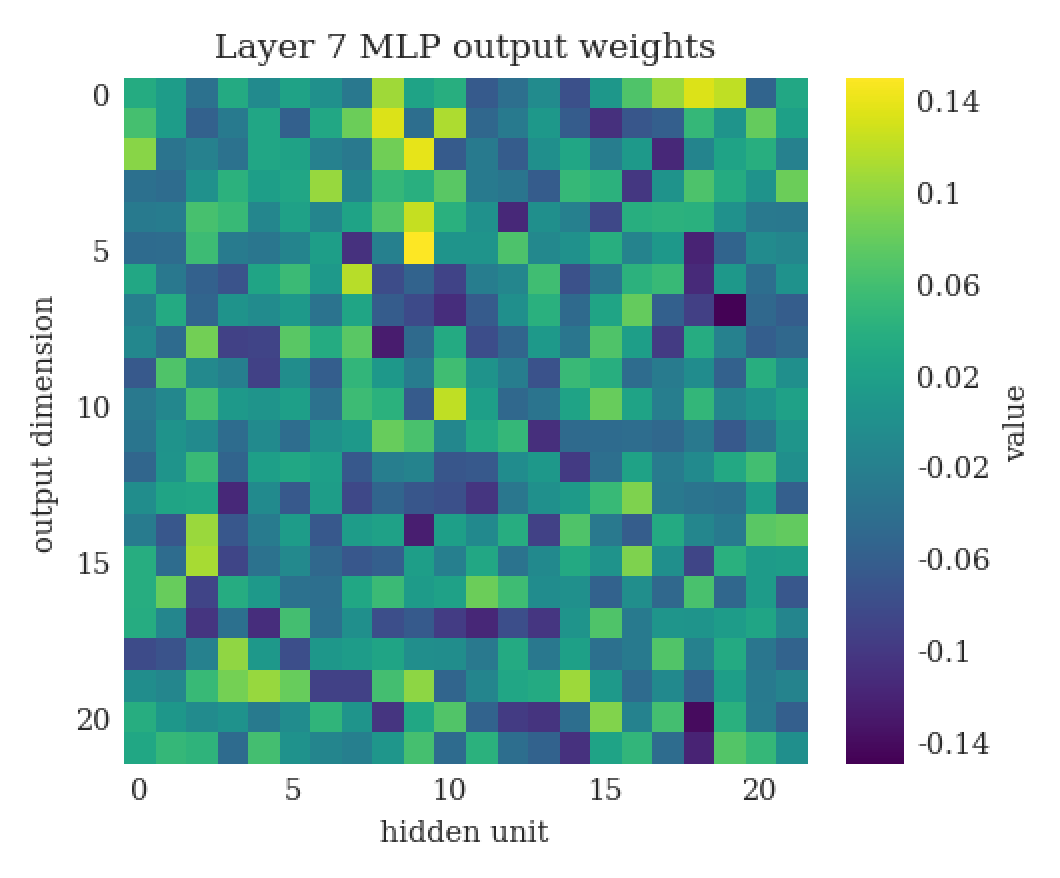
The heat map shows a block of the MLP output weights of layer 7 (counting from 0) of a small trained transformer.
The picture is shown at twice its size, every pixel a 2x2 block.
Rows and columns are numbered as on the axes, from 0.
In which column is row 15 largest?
2
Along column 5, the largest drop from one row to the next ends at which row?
18
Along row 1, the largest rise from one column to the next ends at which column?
10
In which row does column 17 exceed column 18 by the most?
20
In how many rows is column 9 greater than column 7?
12
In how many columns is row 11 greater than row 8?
10
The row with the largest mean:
0
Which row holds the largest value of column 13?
6
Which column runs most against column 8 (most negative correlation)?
15
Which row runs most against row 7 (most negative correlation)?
3
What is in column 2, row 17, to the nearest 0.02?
-0.1
